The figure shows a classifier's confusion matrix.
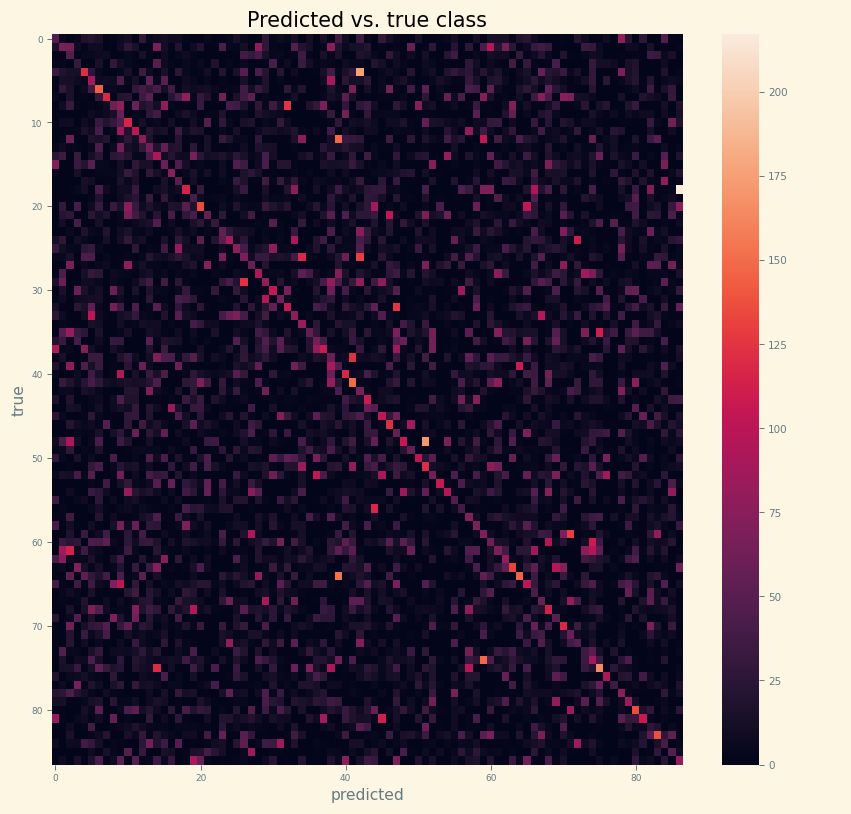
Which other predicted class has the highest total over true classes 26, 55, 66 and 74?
59
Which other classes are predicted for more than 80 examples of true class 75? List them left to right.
14, 38, 57
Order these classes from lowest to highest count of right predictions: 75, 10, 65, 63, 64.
65, 10, 63, 64, 75
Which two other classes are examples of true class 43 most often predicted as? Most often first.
58, 56
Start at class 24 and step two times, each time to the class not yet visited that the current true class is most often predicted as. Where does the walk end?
42
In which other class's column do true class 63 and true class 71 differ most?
69
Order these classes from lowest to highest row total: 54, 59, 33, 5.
5, 59, 33, 54
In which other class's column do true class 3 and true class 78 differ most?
55
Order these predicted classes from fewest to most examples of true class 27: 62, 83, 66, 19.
62, 19, 66, 83
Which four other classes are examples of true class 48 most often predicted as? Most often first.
51, 2, 54, 44
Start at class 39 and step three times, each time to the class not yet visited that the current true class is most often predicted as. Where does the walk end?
73
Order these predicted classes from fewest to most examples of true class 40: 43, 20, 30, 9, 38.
20, 30, 43, 38, 9
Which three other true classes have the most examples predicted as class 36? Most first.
52, 37, 50
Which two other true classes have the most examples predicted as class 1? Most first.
61, 62
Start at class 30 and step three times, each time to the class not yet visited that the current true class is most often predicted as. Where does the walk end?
16
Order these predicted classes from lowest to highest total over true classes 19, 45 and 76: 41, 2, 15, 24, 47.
2, 24, 41, 15, 47
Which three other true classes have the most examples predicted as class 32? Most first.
8, 30, 50
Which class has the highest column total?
38
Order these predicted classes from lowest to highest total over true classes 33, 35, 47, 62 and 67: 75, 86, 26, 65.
86, 26, 65, 75
